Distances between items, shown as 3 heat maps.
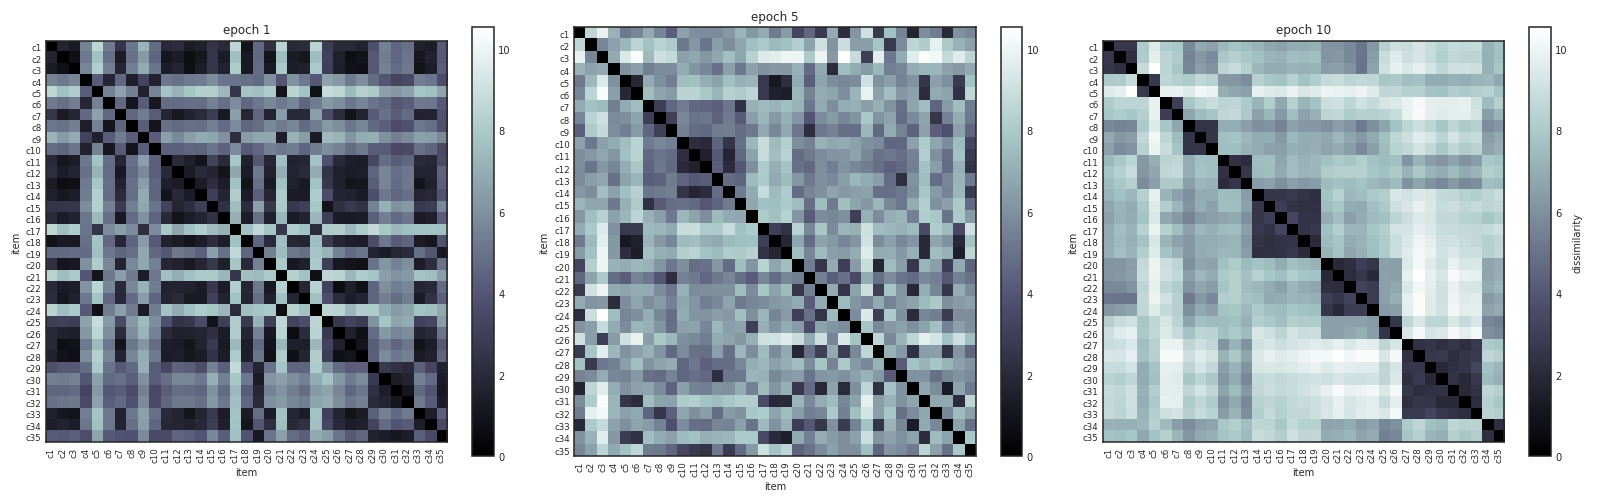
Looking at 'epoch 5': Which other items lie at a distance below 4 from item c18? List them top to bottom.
c5, c6, c17, c19, c31, c34
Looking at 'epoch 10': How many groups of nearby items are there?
10
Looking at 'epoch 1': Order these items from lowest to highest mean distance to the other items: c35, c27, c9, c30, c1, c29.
c27, c1, c35, c29, c30, c9
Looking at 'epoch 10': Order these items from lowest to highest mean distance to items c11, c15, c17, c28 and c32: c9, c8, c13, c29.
c13, c29, c8, c9
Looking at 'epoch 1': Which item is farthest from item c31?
c17
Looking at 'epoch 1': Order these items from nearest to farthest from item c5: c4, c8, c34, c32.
c4, c8, c32, c34
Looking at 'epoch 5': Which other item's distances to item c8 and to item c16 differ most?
c32
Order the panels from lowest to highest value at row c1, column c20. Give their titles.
epoch 1, epoch 5, epoch 10
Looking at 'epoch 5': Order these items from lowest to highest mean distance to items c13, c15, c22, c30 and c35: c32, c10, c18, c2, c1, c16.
c1, c10, c32, c16, c18, c2
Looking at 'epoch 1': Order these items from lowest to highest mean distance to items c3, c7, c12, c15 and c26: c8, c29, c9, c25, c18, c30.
c18, c25, c29, c8, c30, c9
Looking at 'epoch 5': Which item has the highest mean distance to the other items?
c3
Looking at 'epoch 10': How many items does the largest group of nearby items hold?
7
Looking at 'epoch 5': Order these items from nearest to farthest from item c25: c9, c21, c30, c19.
c21, c9, c30, c19
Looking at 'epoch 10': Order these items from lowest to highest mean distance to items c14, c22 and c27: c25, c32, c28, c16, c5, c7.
c16, c32, c28, c25, c7, c5
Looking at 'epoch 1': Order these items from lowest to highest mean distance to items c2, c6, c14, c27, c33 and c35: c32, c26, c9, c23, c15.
c23, c26, c15, c32, c9
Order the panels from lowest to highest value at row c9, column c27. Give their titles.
epoch 5, epoch 1, epoch 10
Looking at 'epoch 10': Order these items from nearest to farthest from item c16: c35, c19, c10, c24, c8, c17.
c19, c17, c8, c10, c24, c35
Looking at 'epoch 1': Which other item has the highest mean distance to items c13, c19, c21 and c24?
c25
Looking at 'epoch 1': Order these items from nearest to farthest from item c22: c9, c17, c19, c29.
c29, c19, c9, c17
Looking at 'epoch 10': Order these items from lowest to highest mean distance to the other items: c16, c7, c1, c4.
c16, c1, c4, c7
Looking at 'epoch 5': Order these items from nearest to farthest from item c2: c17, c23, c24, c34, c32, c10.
c10, c23, c34, c17, c24, c32
